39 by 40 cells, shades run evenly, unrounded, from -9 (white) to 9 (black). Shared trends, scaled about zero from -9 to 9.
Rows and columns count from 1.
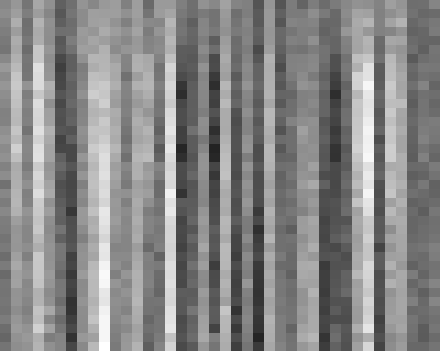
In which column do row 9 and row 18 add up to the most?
20
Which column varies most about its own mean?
10
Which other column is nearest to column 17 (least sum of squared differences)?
31
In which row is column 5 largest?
38
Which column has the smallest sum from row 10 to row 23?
34
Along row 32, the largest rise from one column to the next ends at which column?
17
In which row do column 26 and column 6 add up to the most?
8
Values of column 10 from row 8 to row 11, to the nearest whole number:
-4 -4 -5 -5
